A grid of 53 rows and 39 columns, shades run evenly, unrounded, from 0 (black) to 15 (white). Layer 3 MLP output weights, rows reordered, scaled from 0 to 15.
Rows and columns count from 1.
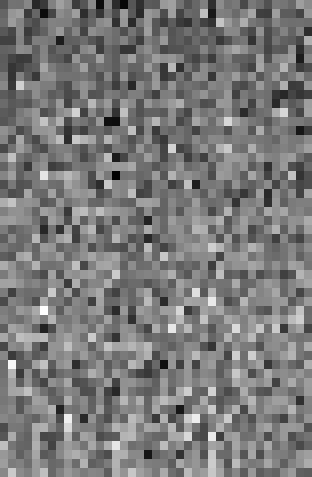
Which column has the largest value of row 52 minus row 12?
27
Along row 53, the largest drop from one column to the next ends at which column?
7
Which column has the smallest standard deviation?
33
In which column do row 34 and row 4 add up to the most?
19
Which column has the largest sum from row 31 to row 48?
9
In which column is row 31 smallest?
36
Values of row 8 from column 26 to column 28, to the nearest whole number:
8 7 6
